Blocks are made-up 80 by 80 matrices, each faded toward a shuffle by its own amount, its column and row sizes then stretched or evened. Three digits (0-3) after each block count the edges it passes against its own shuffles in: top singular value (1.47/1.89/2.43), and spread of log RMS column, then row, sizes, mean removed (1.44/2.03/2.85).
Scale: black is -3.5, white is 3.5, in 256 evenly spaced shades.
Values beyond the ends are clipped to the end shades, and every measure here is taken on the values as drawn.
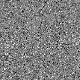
1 0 1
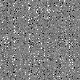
1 2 1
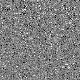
1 1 1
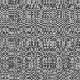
3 2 1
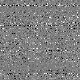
1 1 3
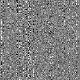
2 3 0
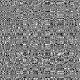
3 0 3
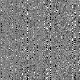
2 3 0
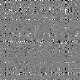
2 2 3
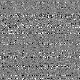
1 1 3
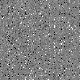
1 2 0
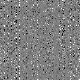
0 3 0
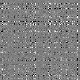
3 3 3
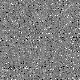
0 0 1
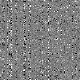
1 3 1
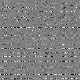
3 1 3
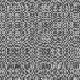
3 1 1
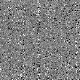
1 2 1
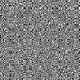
3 2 1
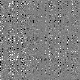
0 3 2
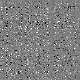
0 2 2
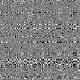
3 0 3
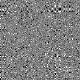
2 2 1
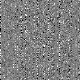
1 3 0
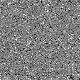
0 0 1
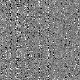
2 3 0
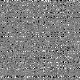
1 2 3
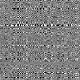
3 2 3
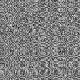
3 1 0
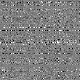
2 1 3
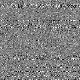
2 0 3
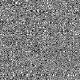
1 1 2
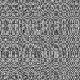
3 1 0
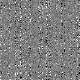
0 3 1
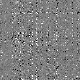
1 3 1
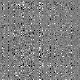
1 3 2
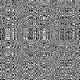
3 2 2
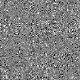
1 2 1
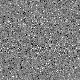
1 0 1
